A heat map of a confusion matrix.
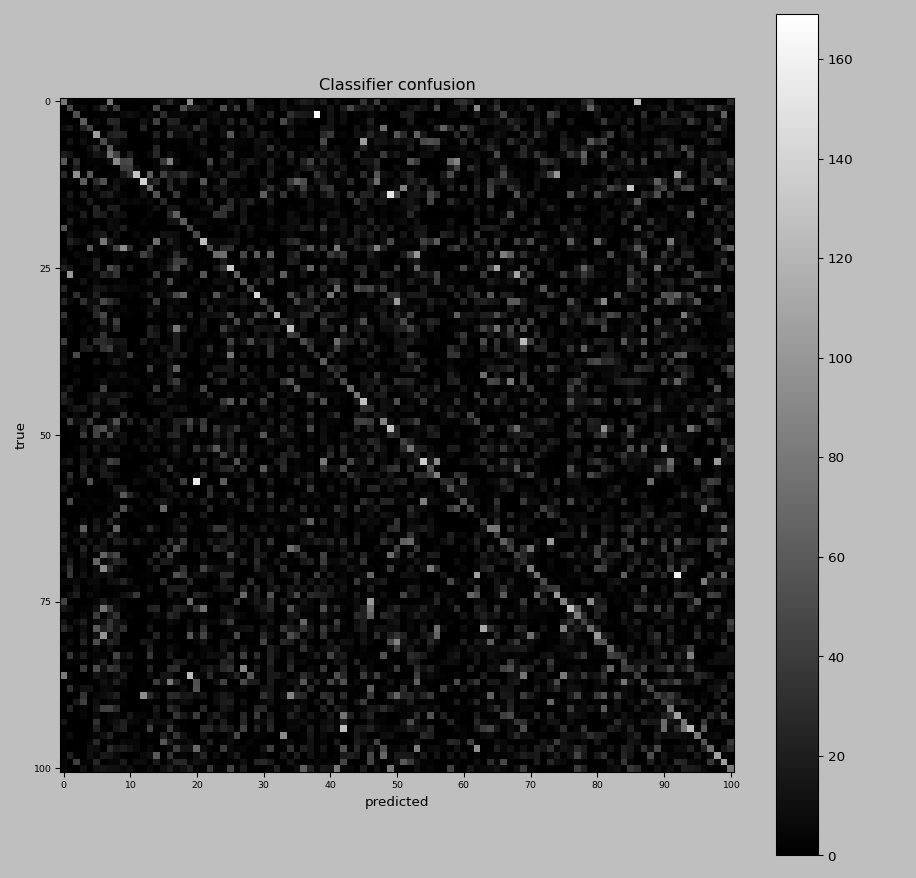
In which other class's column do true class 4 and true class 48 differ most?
57
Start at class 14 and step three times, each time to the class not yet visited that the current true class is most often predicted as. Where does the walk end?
50
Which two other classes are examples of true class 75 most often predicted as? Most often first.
46, 79
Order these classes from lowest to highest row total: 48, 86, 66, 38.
38, 48, 86, 66
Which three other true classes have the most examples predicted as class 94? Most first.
83, 49, 17
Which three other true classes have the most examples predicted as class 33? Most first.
95, 26, 3
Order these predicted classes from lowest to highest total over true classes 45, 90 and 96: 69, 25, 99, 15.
69, 99, 15, 25
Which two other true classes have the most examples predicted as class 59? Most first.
9, 32
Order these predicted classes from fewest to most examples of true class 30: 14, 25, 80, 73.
73, 25, 80, 14
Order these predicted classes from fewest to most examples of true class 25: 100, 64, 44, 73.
73, 44, 100, 64
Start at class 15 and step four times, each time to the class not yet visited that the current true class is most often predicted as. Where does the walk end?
7
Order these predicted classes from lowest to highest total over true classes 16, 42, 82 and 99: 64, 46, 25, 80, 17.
80, 25, 46, 17, 64
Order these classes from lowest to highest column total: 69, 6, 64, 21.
21, 64, 6, 69
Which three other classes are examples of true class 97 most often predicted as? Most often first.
62, 53, 20
